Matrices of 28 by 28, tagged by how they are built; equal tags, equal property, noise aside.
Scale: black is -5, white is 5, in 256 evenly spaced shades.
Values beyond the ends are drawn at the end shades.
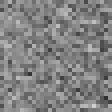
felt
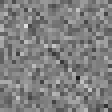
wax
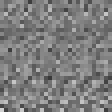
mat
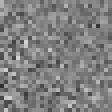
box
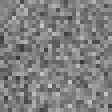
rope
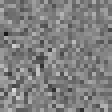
box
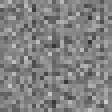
felt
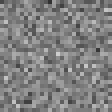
mat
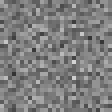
felt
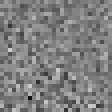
box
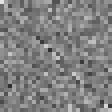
wax
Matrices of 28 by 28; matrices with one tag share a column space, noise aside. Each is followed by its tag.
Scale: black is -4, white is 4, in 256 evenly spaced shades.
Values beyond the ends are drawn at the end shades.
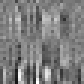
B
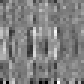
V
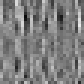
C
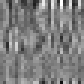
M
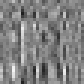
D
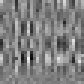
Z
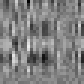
Z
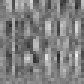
Z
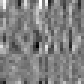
M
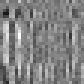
D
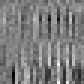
B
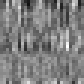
M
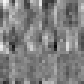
M
